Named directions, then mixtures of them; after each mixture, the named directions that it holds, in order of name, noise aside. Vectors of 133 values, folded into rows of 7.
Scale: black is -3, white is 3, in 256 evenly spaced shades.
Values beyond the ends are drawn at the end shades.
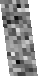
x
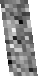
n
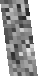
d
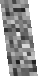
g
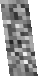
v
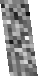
n, v.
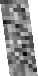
v.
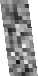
g, v, x.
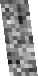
d, g, n.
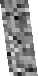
n, x.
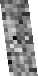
n.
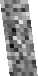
g, n.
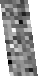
n.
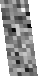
d, v, x.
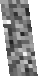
v.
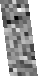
g, x.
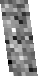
n.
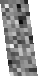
d, n.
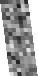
d, n, x.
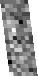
n.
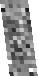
d, g, n.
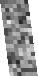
d, g, n.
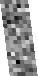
x.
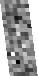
g, v, x.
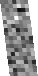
g, v, x.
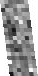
n.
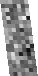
d.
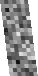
d, g.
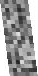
d, g, n.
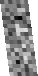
d, v, x.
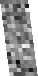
g, n, x.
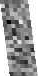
n, v, x.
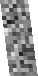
d, g, x.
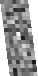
g.
